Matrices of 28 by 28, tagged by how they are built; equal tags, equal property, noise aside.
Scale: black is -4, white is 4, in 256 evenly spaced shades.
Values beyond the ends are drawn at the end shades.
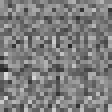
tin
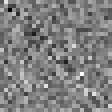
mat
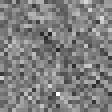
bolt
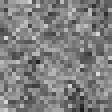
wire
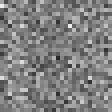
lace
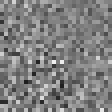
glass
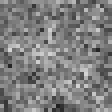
wire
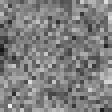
wire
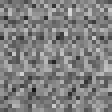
tin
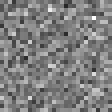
lace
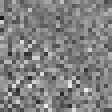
glass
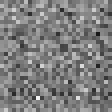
tin
